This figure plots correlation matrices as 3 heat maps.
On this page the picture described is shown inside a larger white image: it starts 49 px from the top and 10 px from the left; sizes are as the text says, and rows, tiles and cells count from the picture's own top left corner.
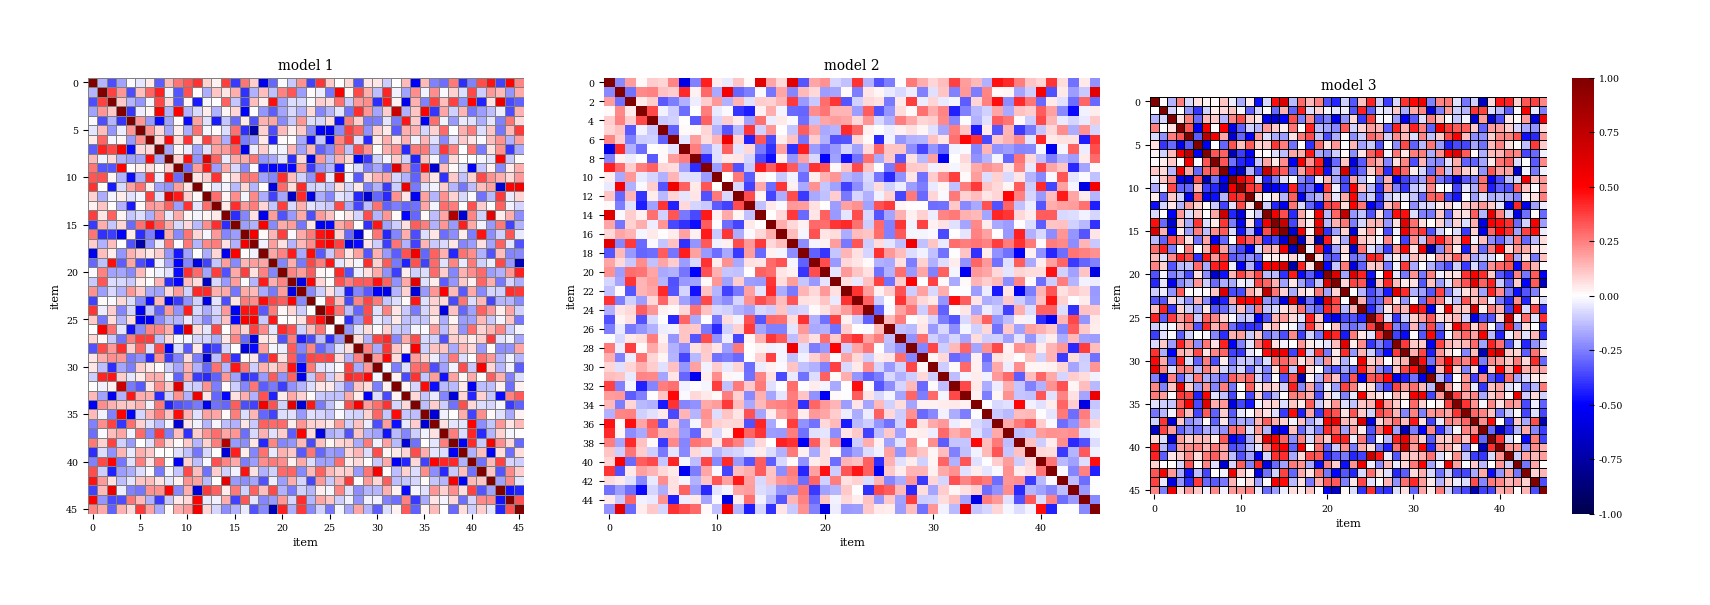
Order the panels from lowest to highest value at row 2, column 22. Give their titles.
model 2, model 3, model 1
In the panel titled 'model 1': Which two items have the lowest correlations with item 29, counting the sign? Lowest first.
12, 33
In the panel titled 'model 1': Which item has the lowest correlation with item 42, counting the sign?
39
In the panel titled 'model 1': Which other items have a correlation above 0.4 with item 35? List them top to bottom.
3, 9, 32
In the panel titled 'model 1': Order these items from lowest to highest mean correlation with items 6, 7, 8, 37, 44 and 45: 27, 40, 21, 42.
21, 27, 42, 40
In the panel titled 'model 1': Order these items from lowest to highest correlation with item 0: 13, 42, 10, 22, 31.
31, 13, 22, 10, 42
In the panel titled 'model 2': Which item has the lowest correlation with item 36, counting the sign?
22
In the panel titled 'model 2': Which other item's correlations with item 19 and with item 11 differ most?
45
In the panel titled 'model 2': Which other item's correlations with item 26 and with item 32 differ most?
10
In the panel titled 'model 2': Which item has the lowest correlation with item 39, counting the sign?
42
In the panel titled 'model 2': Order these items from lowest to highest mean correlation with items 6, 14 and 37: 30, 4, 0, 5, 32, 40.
5, 30, 4, 32, 40, 0
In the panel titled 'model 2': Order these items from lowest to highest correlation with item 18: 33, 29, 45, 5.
29, 33, 45, 5
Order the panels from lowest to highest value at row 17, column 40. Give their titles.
model 1, model 2, model 3
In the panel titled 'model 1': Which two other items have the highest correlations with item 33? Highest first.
11, 4
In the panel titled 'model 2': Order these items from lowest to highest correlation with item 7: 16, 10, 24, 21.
21, 10, 24, 16
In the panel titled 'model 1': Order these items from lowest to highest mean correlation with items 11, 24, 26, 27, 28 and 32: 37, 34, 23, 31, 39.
37, 39, 23, 34, 31
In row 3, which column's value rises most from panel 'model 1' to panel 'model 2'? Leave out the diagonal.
4
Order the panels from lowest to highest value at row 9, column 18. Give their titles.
model 1, model 3, model 2
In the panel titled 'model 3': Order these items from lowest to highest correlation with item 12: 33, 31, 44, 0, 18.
0, 18, 44, 31, 33
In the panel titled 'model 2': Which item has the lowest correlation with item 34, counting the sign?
44
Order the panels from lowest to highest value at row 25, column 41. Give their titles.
model 2, model 1, model 3
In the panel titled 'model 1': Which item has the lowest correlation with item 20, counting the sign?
9
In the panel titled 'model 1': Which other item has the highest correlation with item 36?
40
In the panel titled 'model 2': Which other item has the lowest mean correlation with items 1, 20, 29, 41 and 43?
8
